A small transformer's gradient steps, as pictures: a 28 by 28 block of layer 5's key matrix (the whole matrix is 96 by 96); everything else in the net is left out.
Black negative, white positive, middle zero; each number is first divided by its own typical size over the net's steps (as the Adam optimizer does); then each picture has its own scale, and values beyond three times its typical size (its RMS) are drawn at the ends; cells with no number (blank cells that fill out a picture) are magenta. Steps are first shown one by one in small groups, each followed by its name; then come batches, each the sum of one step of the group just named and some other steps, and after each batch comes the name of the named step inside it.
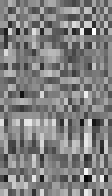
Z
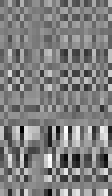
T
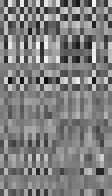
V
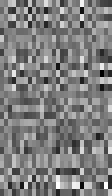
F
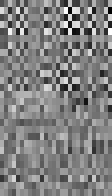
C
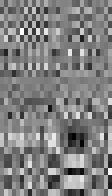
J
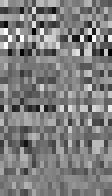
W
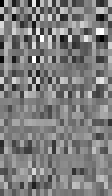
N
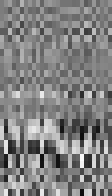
Z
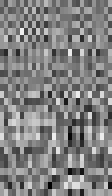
J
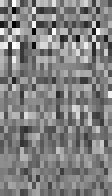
W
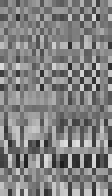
T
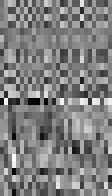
F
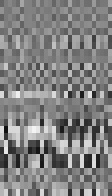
T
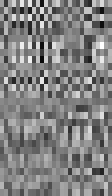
V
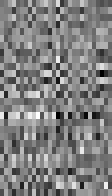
F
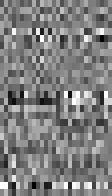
N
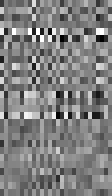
N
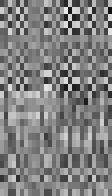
C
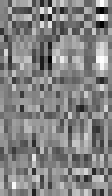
Z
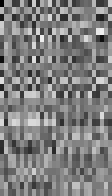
N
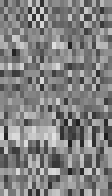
J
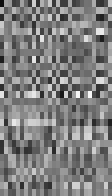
N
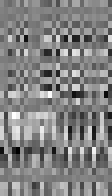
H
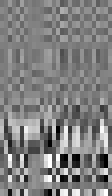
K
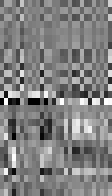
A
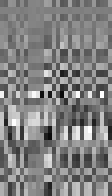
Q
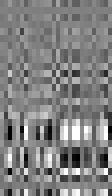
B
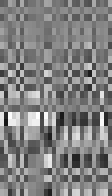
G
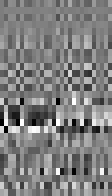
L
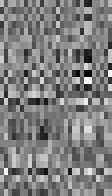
A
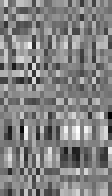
B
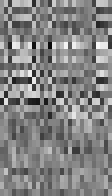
A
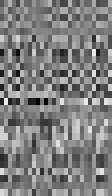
A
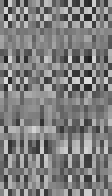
L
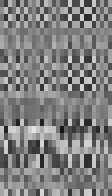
L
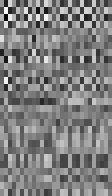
K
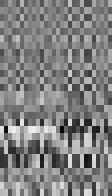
L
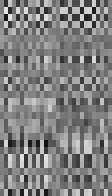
K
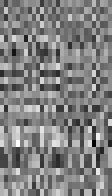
H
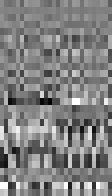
H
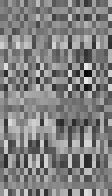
G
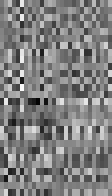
A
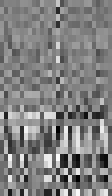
K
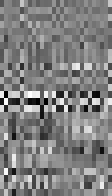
A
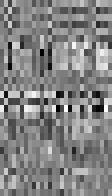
A
